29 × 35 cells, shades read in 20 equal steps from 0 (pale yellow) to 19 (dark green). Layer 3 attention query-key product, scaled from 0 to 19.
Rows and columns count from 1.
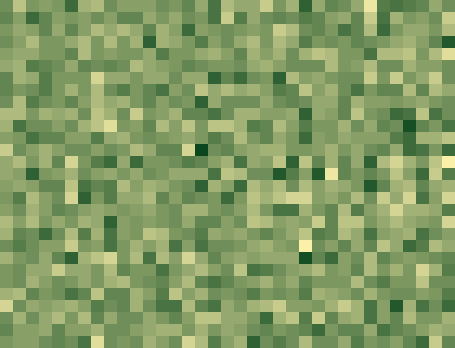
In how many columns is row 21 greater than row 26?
18
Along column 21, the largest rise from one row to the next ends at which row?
27
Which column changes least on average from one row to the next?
4
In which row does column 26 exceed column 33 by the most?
23
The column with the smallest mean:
8
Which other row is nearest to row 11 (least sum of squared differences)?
22
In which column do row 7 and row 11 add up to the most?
32
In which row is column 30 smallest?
17
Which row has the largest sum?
2
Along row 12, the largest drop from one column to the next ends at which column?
33
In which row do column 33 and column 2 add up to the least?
10
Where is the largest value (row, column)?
13, 16
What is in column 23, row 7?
6
